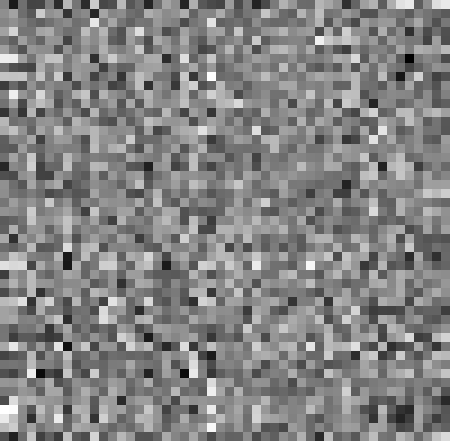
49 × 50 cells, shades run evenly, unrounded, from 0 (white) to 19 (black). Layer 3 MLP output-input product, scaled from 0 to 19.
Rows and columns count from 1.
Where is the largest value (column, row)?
46, 7
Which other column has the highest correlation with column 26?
35
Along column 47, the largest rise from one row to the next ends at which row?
10
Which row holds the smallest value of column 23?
15
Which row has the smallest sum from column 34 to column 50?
1
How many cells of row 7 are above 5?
42
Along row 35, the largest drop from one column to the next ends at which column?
12
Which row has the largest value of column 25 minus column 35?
30
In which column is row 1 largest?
2
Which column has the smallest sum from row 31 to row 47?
29
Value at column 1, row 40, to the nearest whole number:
14
